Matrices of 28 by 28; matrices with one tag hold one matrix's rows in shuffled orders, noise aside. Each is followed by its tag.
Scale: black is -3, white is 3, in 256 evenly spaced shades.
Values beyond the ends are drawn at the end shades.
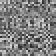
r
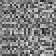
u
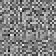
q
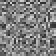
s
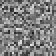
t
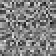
s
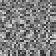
s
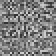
u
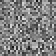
q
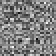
t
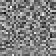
s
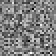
t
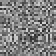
r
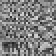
u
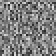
q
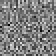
q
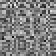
s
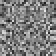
s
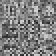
u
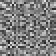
s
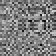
r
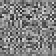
q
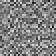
q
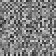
q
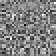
s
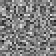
s
